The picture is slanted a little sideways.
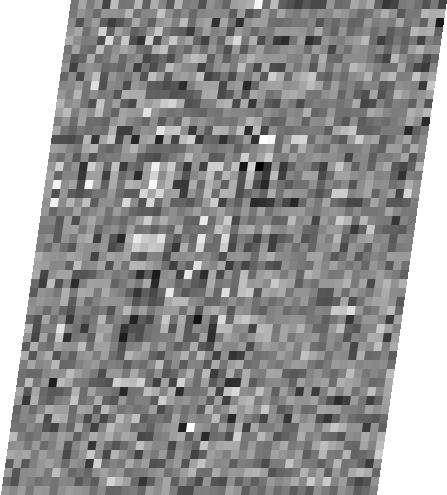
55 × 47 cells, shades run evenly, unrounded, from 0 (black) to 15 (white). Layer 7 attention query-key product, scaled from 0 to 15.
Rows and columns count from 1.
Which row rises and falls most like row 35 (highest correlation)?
48
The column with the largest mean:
1
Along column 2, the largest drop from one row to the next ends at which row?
22
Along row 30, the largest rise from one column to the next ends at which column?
21
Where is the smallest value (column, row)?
27, 19
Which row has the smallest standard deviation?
24
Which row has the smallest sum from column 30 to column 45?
23
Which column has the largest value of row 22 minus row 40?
13
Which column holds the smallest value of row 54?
18
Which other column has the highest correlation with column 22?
6
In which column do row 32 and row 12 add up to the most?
15
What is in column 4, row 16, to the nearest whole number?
5
